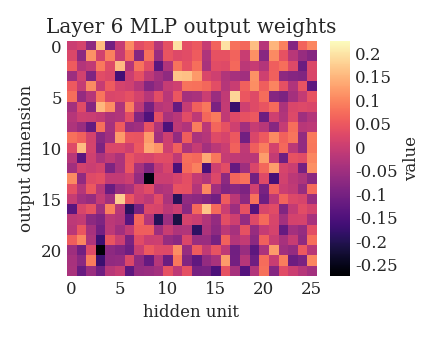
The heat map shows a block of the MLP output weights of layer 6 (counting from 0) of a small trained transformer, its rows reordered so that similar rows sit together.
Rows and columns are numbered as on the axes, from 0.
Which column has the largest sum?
21
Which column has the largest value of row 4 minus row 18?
13
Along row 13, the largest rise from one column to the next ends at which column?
9
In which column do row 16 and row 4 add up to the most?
14
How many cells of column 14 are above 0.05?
6
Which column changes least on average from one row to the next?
23
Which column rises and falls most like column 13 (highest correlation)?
15
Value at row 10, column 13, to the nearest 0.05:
0
